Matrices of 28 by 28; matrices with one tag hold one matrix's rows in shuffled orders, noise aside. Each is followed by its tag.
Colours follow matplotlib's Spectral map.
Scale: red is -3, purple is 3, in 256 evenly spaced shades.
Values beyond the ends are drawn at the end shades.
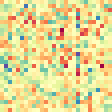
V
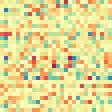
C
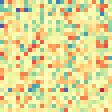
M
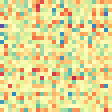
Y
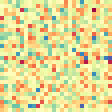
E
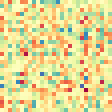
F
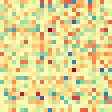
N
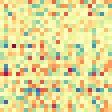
C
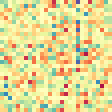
V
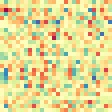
C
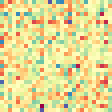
M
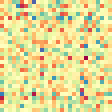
F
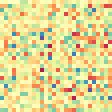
N
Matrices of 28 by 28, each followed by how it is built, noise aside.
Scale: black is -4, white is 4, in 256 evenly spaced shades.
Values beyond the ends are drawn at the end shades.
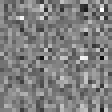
low rank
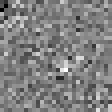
block diagonal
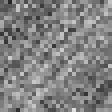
Hankel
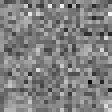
low rank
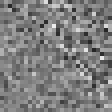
upper triangular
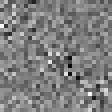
block diagonal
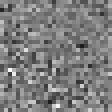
lower triangular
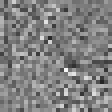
block diagonal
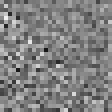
lower triangular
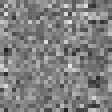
low rank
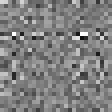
low rank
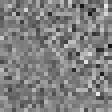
upper triangular
